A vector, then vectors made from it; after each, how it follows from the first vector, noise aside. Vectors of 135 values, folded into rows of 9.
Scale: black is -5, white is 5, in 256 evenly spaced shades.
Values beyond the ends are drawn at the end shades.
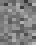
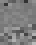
partly zeroed.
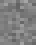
negated, shrunk.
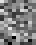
reversed, scaled up.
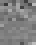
partly zeroed.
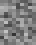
wrapped around.
